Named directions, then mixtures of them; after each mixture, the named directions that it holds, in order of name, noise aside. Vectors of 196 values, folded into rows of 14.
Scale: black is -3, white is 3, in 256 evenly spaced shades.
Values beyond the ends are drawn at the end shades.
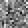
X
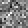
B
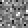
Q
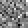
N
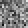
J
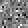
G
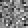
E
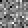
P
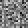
E, J, X.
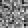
E, Q.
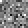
G, P.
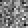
E.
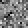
B, P.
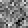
B, E, N.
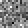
B, G, P.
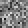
B.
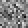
B, J, N.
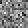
G, P, Q.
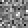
Q.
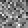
N.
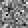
B, E, X.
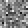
X.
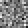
E.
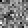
B, P.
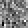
J, X.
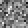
B, P, X.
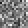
B, J, N.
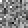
P.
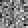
E.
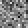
N, Q.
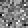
E, N.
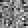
E.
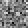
Q, X.
